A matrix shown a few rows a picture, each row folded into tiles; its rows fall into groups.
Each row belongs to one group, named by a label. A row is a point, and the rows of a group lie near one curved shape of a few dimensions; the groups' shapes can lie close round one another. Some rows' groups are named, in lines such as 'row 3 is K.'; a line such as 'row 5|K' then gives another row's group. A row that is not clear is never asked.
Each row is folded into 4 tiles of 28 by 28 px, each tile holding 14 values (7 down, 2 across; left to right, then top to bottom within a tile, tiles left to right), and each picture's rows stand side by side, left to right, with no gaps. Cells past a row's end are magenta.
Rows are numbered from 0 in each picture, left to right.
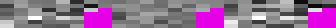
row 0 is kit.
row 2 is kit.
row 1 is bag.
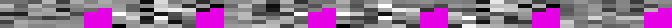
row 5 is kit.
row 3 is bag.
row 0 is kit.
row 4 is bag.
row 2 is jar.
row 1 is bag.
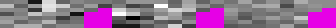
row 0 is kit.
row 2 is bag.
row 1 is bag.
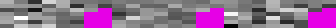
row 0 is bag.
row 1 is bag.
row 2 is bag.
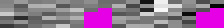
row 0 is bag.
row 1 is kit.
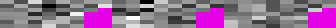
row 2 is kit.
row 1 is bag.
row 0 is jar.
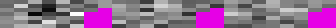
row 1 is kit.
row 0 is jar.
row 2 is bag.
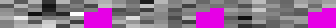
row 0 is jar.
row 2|bag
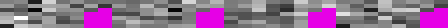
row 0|bag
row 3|bag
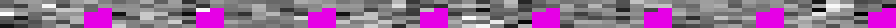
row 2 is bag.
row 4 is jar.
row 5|kit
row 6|bag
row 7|kit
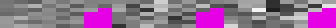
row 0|bag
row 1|kit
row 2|kit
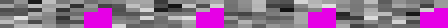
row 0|bag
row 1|kit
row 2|kit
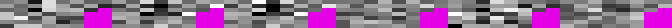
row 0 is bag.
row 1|jar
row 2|jar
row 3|kit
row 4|bag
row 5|kit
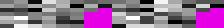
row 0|bag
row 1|bag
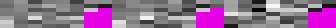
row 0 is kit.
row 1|kit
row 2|bag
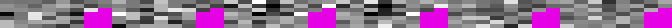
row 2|jar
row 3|jar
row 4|jar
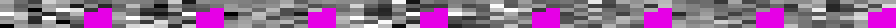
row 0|bag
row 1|jar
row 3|jar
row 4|bag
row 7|kit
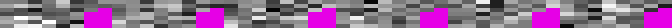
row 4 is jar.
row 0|jar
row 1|kit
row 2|kit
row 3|bag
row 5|bag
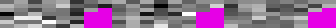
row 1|jar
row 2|kit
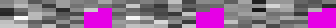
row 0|bag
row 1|jar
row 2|kit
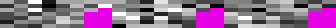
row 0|jar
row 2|bag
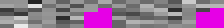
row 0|bag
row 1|kit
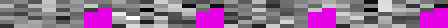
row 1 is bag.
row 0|kit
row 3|bag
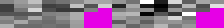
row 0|kit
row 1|jar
